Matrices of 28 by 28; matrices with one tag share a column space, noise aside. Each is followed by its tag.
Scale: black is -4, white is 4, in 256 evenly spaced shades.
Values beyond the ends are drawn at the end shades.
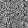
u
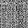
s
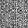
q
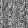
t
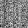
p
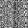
u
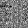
u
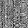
p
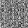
p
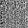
s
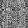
t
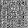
s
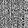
q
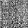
p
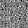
u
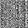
q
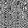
s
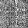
t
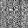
t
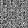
p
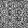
u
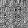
t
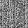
p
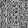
u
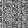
u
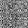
q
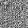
s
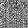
s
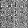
u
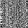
p
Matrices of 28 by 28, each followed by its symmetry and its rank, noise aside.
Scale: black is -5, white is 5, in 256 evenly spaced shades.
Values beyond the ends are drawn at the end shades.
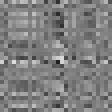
no symmetry, rank two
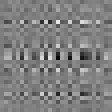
no symmetry, rank one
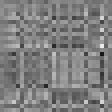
no symmetry, rank two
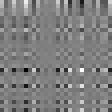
no symmetry, rank one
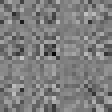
symmetric, rank three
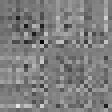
symmetric, rank three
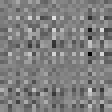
no symmetry, rank two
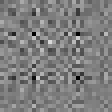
symmetric, rank two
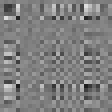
symmetric, rank one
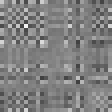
symmetric, rank two
